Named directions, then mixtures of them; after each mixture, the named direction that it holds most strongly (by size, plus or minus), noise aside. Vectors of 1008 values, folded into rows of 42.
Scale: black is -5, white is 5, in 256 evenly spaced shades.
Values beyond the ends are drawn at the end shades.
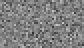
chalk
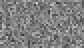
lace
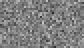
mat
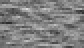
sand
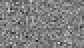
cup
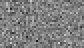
cup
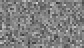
lace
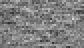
sand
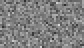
lace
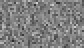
lace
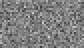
mat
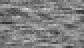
sand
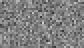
mat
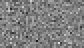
cup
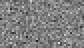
cup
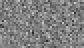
mat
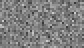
mat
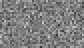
mat
